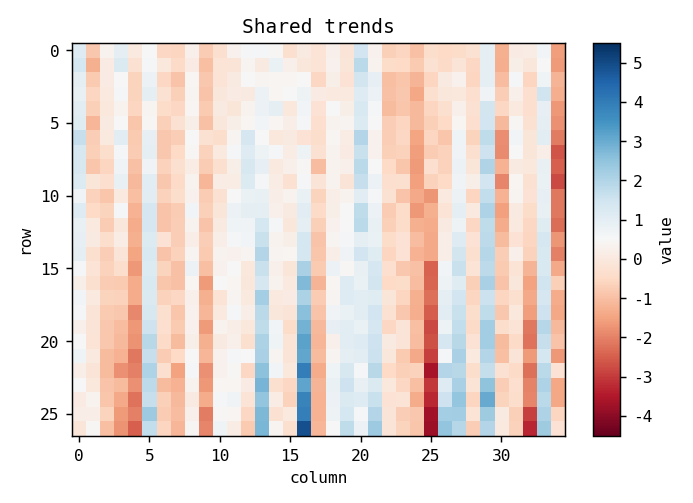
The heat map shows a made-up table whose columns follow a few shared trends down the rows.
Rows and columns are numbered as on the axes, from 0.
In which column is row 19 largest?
16
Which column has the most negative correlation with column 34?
12
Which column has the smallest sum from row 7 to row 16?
34
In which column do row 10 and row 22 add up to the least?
25
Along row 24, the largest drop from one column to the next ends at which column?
17
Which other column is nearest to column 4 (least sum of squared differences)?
9
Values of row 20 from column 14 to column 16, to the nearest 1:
1 0 3
